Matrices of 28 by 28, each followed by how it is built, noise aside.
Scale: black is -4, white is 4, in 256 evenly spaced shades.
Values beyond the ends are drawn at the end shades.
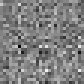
low rank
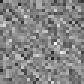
Toeplitz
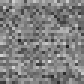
blocks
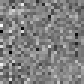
uneven columns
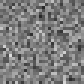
noise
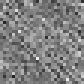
Toeplitz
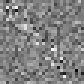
banded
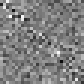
banded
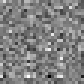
low rank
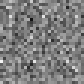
repeating columns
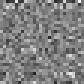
low rank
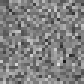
noise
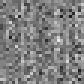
blocks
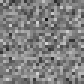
repeating columns
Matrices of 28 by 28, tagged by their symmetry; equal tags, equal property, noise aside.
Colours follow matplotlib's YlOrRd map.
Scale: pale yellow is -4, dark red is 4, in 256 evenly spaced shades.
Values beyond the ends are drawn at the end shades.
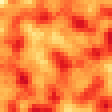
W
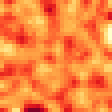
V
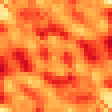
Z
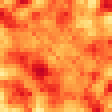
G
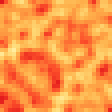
G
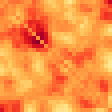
W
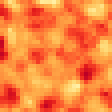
V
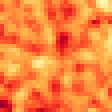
V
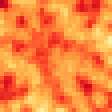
W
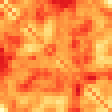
W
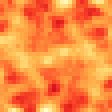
Z
